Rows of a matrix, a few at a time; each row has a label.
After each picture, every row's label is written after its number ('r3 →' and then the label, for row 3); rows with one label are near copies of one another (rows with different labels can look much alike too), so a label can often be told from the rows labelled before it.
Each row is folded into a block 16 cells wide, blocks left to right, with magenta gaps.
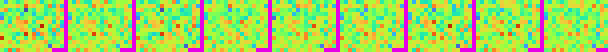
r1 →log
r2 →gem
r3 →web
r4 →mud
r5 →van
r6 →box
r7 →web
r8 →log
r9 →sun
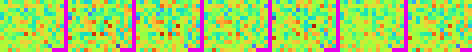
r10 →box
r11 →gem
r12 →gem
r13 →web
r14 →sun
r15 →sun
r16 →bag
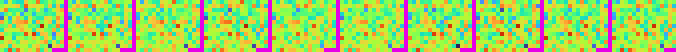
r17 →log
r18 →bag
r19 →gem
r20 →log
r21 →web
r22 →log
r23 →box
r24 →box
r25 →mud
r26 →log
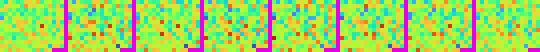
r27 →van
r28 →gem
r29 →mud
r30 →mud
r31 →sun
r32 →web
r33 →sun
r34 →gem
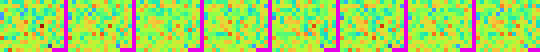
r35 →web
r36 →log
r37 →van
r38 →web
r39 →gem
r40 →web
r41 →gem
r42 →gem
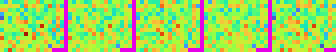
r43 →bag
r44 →web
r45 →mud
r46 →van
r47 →log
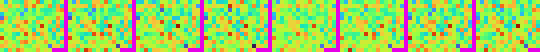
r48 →gem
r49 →gem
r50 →web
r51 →mud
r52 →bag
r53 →bag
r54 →gem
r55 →box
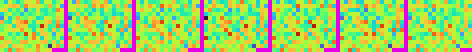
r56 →web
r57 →van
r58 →web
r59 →van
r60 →mud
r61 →box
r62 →box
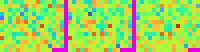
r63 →gem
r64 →gem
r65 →web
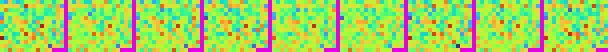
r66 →mud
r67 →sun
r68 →mud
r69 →van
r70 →gem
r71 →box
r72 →box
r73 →web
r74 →bag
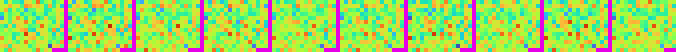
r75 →mud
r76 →van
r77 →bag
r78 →box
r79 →log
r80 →box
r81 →van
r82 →box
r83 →web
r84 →van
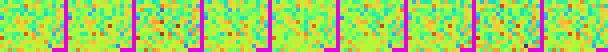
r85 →log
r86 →log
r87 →log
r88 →gem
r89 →sun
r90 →log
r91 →mud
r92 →mud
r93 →log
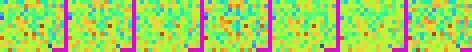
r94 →log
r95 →gem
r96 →mud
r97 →van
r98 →log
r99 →bag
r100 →log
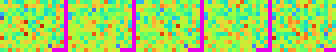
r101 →mud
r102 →gem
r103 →bag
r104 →gem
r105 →van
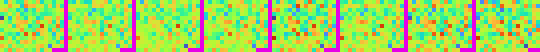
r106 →van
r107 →sun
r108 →bag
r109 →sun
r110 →van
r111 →log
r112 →gem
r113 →box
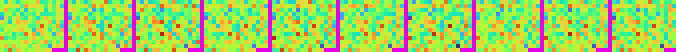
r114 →box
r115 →sun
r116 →mud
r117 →web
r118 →sun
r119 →web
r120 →sun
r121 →gem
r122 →mud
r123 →mud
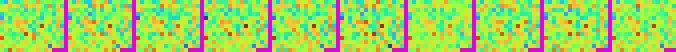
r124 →bag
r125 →gem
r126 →sun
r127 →van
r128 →van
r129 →gem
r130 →sun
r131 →van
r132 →sun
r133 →mud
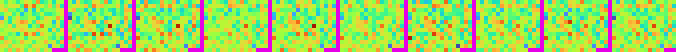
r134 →gem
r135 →gem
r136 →van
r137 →log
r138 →log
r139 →bag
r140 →mud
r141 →gem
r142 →gem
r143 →van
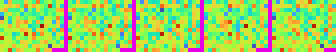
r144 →bag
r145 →log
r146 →mud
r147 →web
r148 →sun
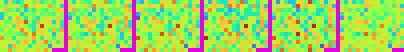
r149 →box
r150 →gem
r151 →sun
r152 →van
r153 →mud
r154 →log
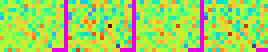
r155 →log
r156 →web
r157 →gem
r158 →mud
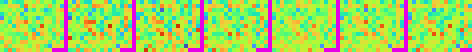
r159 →web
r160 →van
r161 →box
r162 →bag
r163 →mud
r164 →box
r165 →sun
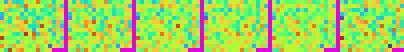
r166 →bag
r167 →box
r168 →sun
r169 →van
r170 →mud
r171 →sun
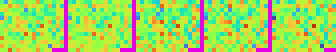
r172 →bag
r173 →bag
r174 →gem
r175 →box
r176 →log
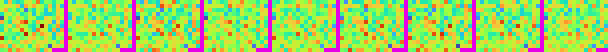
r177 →van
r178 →bag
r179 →gem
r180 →sun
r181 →log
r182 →mud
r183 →log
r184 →web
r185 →van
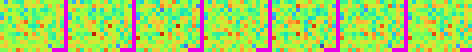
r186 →gem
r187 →mud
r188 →web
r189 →box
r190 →web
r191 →log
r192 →bag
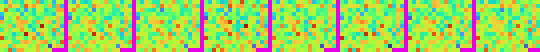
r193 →mud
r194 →mud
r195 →box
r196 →sun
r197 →mud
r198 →log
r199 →log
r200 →sun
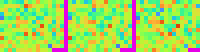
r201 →log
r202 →sun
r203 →gem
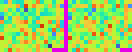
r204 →box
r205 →log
